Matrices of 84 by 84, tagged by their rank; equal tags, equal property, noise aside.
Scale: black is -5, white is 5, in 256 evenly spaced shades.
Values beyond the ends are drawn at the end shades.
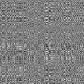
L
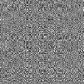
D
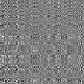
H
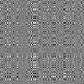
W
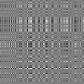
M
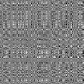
H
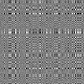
M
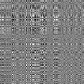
W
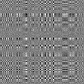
M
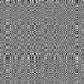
W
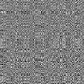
D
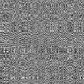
D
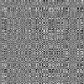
H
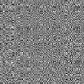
D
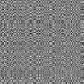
H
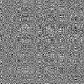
D
